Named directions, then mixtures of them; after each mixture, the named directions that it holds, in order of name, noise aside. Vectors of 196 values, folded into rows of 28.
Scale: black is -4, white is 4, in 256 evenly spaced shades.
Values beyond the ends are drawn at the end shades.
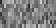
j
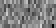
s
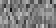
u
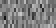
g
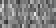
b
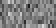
j, u.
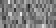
g, j, u.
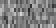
b, g.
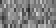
g, j.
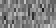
g.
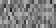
u.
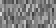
g, j, u.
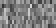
b, g, u.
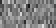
j, u.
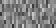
g, j.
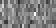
b.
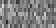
b, g.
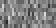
b, g, s.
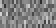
j, s.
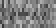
b, u.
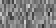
j, s, u.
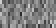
j.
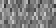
b, s, u.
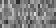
b.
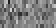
b, g, u.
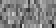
b, j, s.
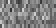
b, u.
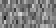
g, u.
